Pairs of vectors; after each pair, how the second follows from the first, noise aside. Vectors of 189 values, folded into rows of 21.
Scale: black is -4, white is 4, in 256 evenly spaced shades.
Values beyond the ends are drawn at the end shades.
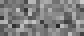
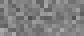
wrapped around, shrunk.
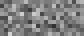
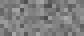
wrapped around, negated, shrunk.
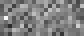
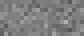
wrapped around, shrunk.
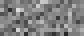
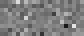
reversed, negated, partly zeroed.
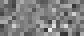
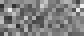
wrapped around.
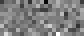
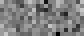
sign-scrambled.
